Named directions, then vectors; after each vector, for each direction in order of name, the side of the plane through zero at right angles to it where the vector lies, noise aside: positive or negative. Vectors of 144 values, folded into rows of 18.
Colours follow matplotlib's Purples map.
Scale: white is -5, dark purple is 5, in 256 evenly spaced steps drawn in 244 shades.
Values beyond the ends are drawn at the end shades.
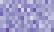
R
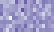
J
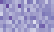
negative, negative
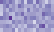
negative, negative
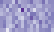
positive, negative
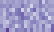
negative, positive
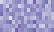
positive, positive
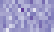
positive, negative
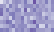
positive, positive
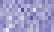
positive, negative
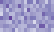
negative, negative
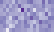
positive, negative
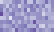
positive, positive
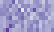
negative, positive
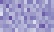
negative, negative
